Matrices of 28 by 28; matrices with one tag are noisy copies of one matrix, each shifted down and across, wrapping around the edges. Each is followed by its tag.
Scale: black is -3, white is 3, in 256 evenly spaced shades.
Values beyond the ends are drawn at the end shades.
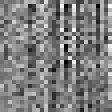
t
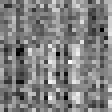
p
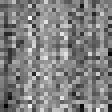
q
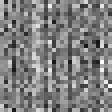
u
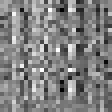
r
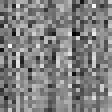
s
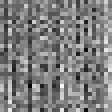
u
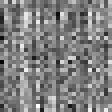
u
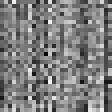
s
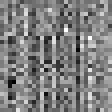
t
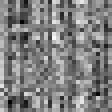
p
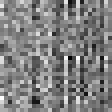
t
